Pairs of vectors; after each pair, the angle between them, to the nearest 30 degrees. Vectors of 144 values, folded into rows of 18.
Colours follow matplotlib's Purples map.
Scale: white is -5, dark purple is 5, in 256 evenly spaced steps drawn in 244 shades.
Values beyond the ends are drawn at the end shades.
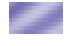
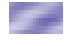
30 degrees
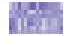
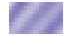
90 degrees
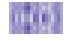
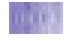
60 degrees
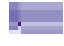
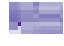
30 degrees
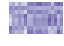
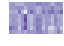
60 degrees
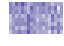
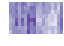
60 degrees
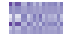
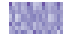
60 degrees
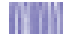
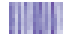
60 degrees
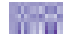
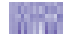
30 degrees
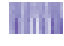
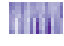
150 degrees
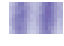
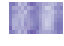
150 degrees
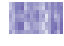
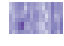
30 degrees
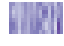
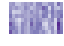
30 degrees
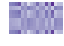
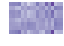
30 degrees
